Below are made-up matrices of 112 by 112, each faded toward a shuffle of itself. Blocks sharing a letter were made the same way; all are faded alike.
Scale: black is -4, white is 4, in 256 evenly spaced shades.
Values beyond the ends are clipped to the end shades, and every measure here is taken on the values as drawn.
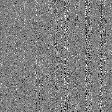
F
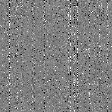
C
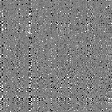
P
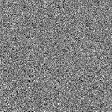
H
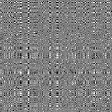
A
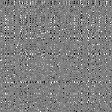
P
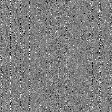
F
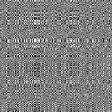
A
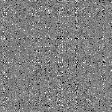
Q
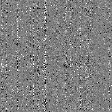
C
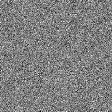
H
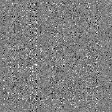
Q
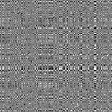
A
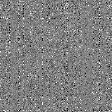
Q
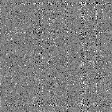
Q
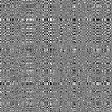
A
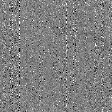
F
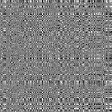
A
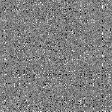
Q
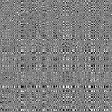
A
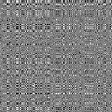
A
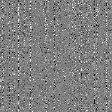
C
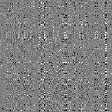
P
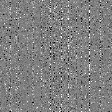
C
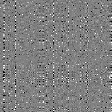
P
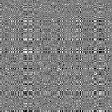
A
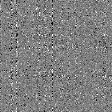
Q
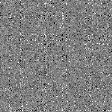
Q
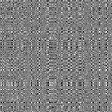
A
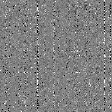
C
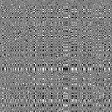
A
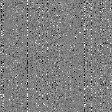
C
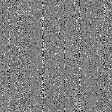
F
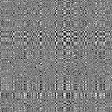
A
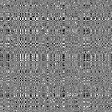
A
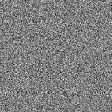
H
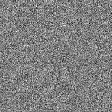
H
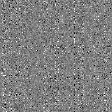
Q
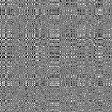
A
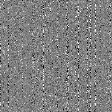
F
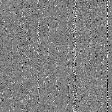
F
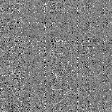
Q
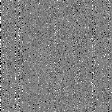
F
